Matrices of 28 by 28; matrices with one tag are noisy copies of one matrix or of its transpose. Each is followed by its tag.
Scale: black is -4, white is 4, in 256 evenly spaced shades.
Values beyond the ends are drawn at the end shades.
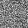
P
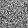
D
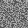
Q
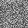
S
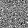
S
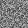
Q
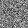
Q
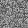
S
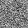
Q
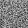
D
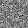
Q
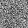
Q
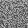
D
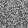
D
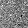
D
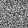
S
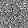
Q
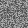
Q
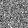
P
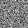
P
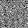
S
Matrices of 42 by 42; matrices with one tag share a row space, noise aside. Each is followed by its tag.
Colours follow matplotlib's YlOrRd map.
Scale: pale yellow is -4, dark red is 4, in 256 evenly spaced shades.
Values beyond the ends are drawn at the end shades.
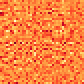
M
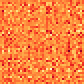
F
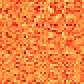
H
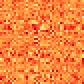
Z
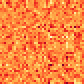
H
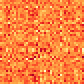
Z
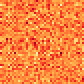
Z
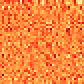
F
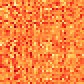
M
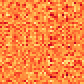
H
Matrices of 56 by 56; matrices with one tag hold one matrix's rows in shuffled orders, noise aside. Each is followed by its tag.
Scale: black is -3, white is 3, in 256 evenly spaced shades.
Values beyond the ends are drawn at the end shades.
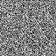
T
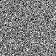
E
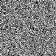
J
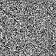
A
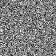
A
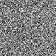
E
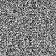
T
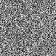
E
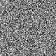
T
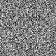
T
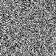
J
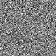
E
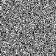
J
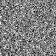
J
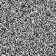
J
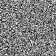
J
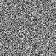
E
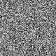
T
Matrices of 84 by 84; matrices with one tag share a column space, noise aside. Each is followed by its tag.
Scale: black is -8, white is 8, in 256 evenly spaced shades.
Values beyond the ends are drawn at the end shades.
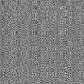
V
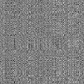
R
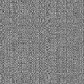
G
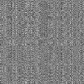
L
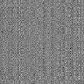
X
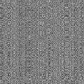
X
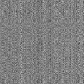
G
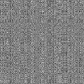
G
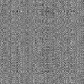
G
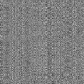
X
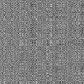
L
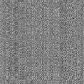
X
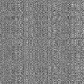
L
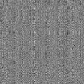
V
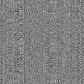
G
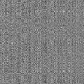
G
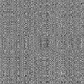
R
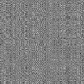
L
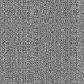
G
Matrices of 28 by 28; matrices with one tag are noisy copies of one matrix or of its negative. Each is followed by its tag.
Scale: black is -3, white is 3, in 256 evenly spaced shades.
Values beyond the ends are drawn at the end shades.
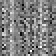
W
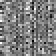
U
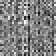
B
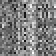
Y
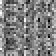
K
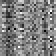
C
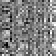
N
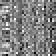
N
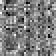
K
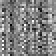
W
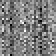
W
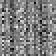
W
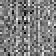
B
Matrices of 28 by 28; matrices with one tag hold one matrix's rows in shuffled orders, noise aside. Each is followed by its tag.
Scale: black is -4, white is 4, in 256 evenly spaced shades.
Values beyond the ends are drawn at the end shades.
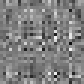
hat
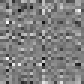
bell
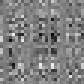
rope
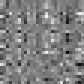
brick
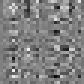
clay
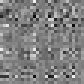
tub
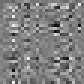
clay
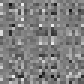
rope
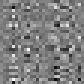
clay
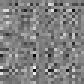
tub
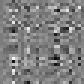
clay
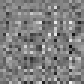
hat
